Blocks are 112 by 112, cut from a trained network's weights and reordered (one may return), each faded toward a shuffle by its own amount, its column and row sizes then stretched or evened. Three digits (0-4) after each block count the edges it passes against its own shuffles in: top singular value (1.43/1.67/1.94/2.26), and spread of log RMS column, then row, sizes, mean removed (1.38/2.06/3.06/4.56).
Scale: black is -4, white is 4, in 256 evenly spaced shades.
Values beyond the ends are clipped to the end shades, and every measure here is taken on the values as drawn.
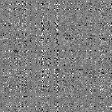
2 3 3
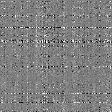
3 2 3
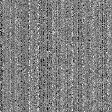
4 3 0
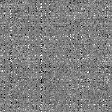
1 3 2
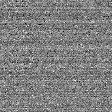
3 1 0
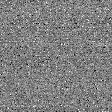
0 0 1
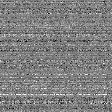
4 0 3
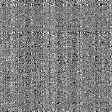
4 1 3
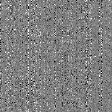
0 3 1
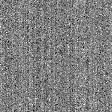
2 1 0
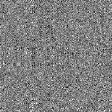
2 2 2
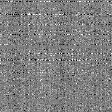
2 0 3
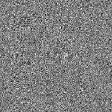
2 2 1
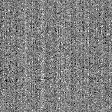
3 1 1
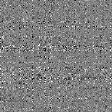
0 3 3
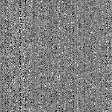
1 3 0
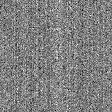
2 1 0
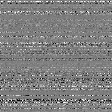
3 0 4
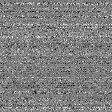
2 0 3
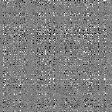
1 3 3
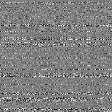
4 0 4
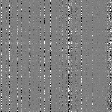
3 4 1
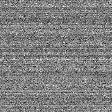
4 1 1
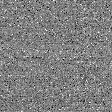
0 0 0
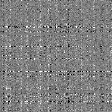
3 2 3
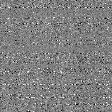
0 0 3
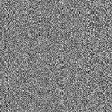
3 2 0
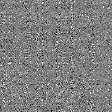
1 2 1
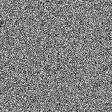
1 0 0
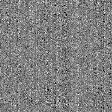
1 2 1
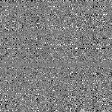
1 2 3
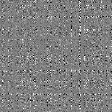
0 3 3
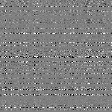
3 2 4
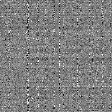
2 3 0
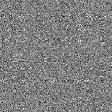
2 1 2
